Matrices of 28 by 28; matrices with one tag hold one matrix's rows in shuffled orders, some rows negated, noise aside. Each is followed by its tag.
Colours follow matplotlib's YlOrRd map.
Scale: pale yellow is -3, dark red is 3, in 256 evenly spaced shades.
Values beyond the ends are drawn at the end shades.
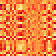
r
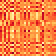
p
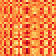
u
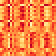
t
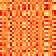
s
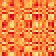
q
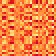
q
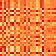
p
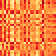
p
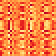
t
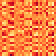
q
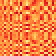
u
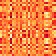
s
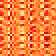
t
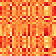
s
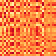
p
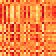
p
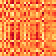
p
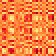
q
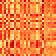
p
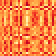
u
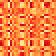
t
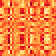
t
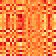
r
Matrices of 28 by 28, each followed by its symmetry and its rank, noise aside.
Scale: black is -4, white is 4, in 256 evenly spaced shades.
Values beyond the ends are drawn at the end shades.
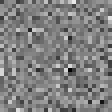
symmetric, rank four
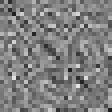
symmetric, rank six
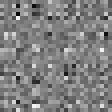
no symmetry, rank four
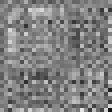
symmetric, rank four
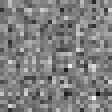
antisymmetric, rank six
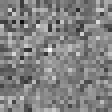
symmetric, rank six
